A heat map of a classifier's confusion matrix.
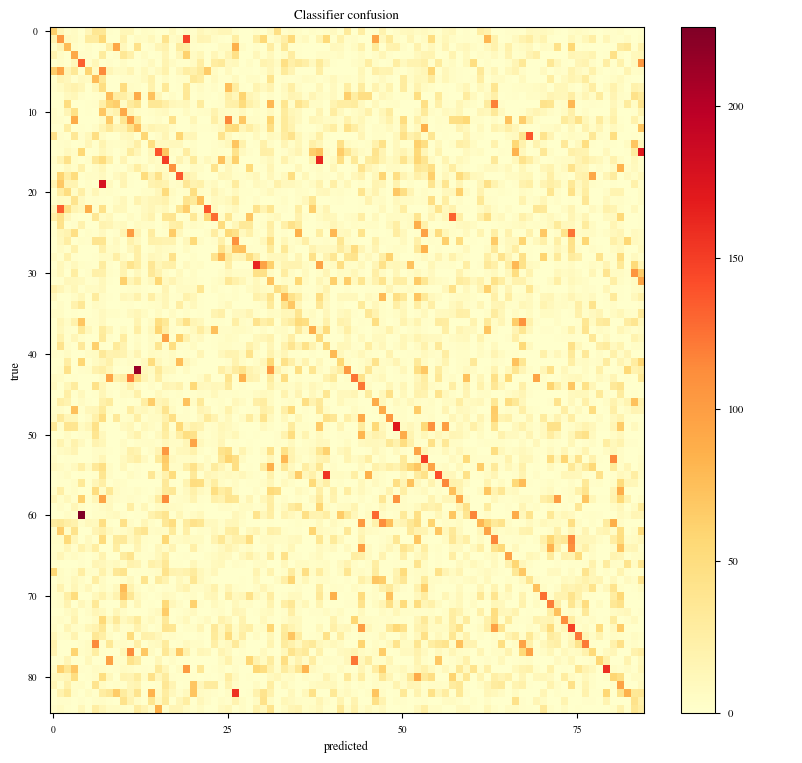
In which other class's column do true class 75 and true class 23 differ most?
57
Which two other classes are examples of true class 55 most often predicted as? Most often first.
39, 45
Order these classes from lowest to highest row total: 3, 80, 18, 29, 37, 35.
35, 3, 37, 80, 18, 29
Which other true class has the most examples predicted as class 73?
53
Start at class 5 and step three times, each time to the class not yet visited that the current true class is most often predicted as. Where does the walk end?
74
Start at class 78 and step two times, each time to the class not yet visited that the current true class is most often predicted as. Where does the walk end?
11
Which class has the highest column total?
16
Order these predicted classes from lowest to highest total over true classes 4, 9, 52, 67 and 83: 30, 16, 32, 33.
32, 30, 33, 16
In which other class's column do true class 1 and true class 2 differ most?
19
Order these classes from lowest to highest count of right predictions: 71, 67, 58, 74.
67, 58, 71, 74
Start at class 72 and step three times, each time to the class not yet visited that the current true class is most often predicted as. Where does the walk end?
18
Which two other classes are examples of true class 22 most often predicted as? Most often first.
1, 5
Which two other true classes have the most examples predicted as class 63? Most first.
9, 74
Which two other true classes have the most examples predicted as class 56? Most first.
49, 26
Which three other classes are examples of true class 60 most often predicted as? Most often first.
4, 46, 66
